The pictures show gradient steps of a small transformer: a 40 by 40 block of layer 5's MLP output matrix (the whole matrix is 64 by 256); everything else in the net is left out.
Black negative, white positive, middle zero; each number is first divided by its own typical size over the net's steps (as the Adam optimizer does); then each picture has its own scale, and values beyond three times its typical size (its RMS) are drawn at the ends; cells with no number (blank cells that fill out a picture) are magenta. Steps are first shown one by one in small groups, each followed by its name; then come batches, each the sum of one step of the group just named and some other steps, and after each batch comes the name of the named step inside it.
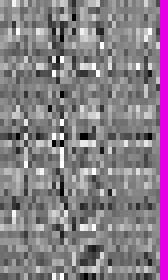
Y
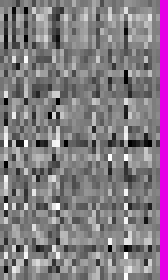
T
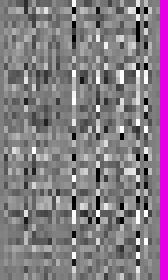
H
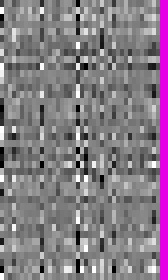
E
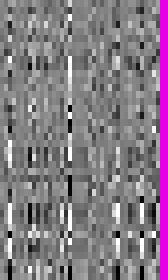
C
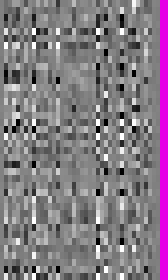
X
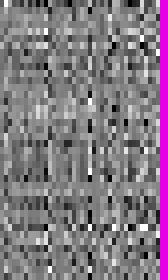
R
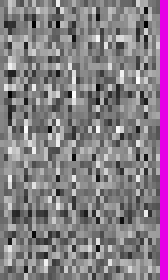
H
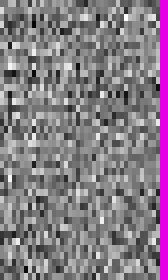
X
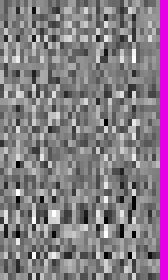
X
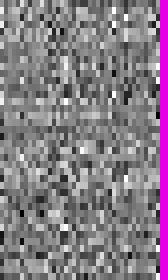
Y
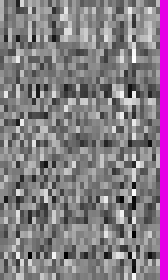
T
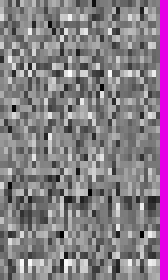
C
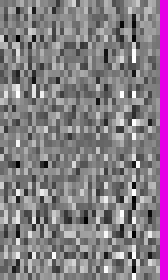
X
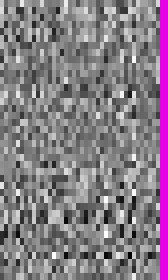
Y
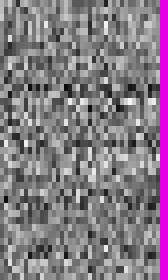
T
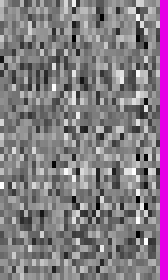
H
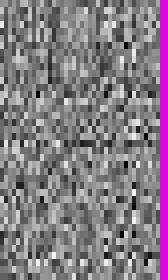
T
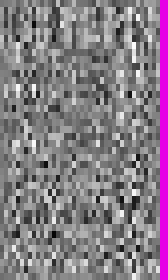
H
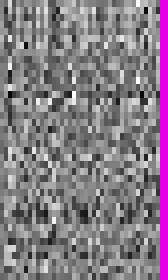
H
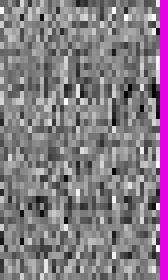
E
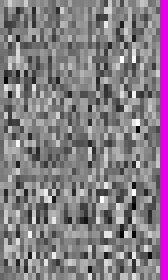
X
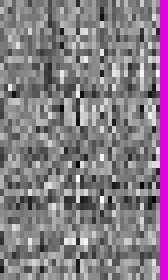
E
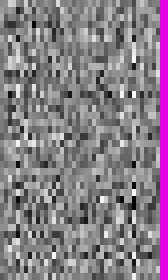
Y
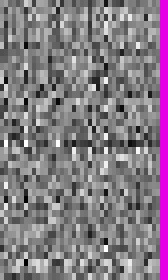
T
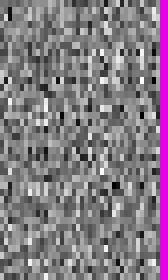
E
